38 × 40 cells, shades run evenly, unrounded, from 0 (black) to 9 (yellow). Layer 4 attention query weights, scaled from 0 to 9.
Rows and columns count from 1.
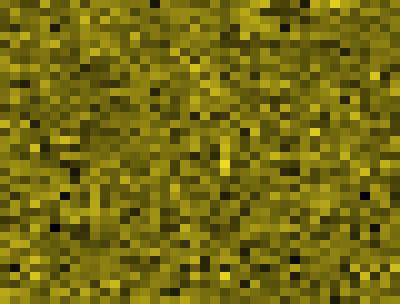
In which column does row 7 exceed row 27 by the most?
18
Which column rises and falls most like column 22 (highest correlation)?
5
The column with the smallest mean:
30
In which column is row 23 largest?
13
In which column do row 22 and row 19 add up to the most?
23
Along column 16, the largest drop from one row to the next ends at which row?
33
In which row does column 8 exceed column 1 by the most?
28
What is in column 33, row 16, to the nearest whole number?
3
